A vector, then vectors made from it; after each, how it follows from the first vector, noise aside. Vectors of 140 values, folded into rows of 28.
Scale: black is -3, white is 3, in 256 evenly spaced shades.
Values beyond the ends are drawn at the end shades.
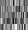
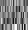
copied.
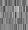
wrapped around, shrunk.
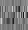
partly zeroed.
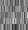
negated, shrunk.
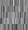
negated, shrunk.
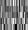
sign-scrambled.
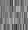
negated, shrunk.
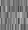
wrapped around, shrunk.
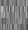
wrapped around, shrunk.
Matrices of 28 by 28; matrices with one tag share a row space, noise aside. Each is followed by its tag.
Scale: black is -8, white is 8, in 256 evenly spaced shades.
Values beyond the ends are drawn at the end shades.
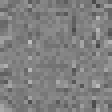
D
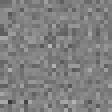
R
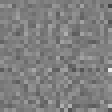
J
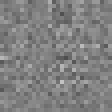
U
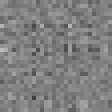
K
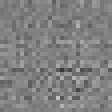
U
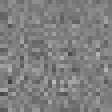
R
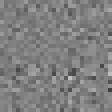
J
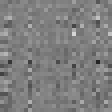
D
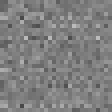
R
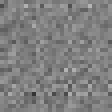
K
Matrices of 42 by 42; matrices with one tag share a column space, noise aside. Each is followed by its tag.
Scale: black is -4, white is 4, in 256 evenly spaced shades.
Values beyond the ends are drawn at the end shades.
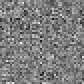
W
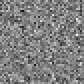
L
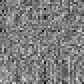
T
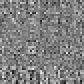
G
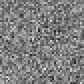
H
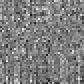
T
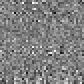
G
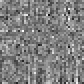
T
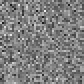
L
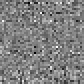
G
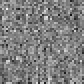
T
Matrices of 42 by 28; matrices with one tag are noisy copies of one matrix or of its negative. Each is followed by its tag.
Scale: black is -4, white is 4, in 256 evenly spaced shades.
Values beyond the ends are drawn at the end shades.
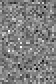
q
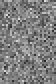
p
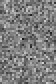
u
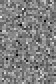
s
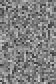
q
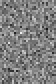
s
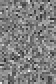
q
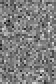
s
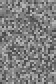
q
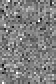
u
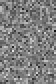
u
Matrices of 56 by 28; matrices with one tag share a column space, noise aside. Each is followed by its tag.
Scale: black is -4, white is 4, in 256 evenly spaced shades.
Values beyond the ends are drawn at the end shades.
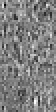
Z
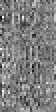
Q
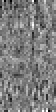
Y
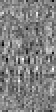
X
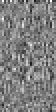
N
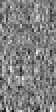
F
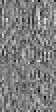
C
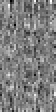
Y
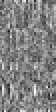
Y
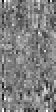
Y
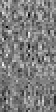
Z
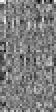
N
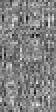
Q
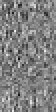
Z
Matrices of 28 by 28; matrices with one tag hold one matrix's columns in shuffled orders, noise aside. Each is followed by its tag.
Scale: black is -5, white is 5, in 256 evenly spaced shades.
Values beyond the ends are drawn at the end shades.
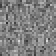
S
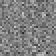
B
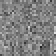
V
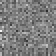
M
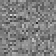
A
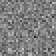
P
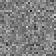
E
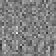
V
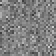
B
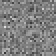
P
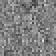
S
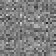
A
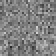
V
